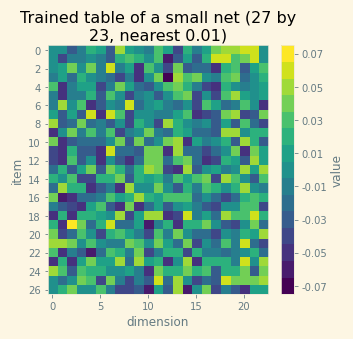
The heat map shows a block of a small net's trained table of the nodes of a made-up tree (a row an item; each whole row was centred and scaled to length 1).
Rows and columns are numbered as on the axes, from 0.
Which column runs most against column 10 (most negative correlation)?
0
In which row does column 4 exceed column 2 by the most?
23
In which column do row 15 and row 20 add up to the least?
5
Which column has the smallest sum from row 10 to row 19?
1
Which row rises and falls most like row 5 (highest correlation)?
7
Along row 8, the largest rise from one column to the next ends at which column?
12
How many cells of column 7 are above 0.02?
8
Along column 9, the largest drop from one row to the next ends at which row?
17
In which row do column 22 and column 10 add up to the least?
19
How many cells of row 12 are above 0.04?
1
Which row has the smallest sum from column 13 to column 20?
26
